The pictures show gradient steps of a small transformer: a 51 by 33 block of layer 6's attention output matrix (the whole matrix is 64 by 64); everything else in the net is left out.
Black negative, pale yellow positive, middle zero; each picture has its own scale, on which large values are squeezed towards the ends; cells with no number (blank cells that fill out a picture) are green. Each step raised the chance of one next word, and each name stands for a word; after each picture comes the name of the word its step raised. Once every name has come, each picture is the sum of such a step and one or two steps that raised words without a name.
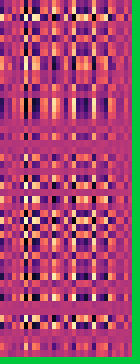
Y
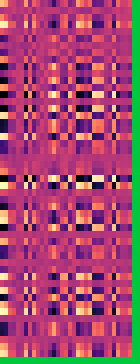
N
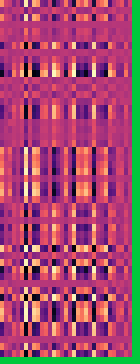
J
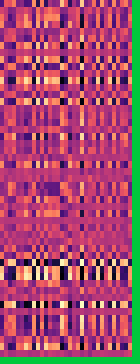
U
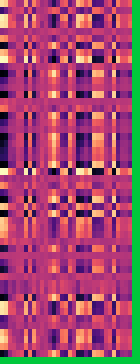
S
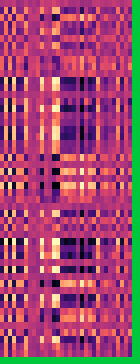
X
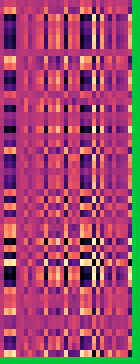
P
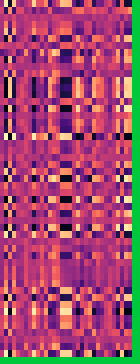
N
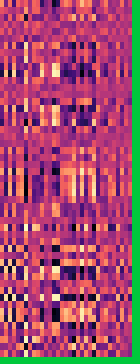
J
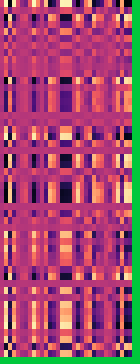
U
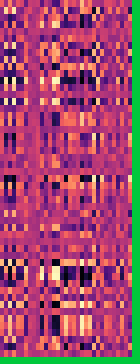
U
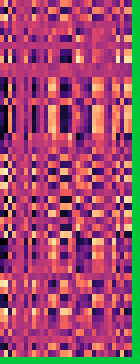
X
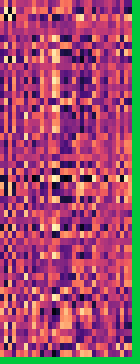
N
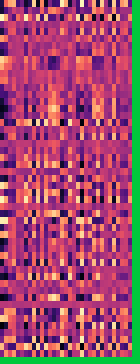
Y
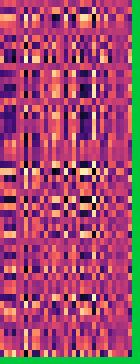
S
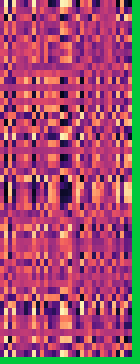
N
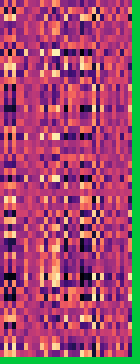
Y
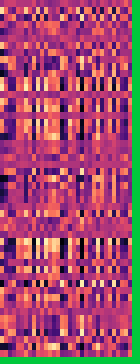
X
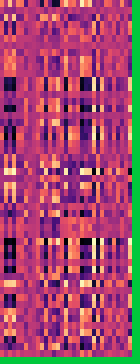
X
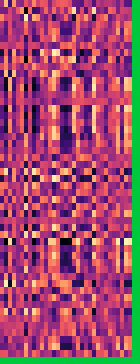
X
